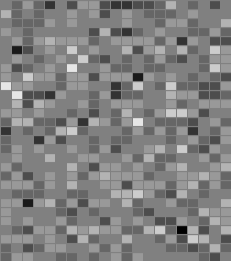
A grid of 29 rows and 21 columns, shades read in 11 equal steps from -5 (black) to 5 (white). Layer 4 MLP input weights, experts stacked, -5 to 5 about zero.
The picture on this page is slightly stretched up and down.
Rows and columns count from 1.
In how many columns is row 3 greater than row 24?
10
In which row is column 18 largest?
27
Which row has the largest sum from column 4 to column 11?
26
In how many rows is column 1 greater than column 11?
11
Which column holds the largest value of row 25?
20
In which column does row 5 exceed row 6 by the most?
2
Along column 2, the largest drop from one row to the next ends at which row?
6
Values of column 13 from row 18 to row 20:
-1 1 1
